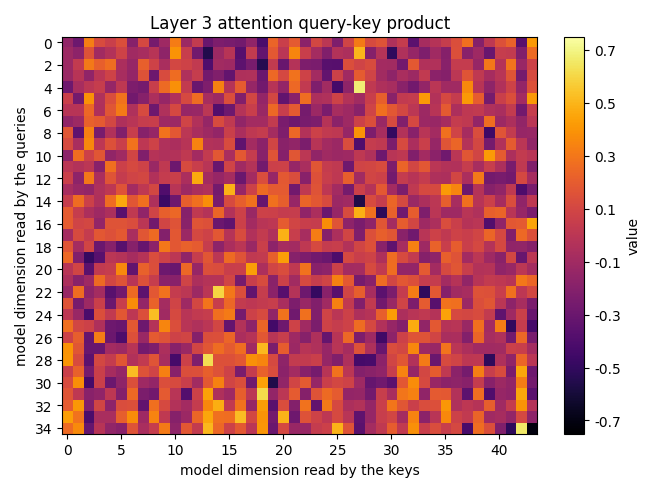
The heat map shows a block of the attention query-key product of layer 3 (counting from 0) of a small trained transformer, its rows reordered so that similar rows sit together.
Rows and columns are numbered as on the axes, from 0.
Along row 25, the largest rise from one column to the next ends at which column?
32
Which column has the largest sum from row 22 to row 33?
18
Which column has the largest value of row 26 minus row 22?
33
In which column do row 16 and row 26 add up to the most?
42
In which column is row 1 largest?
27
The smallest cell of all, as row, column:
34, 43
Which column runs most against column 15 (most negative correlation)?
21
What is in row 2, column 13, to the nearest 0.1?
-0.4
